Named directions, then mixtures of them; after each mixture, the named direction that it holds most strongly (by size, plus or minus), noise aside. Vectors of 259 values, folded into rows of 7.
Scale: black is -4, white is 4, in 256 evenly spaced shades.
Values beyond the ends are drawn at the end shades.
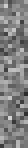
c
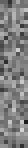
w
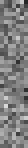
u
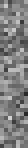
c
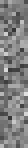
c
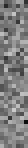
c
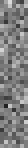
u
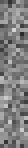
w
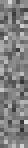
w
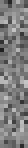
w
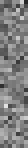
u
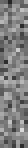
w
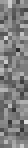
w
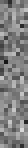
w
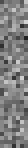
w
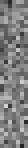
w
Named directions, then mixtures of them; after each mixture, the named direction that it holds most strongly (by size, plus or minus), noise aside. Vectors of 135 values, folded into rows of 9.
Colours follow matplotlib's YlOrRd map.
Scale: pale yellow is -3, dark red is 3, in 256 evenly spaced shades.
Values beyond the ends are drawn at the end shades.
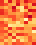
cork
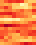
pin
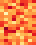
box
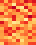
cork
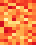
box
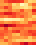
pin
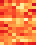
cork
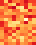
cork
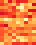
cork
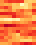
pin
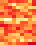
pin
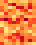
box
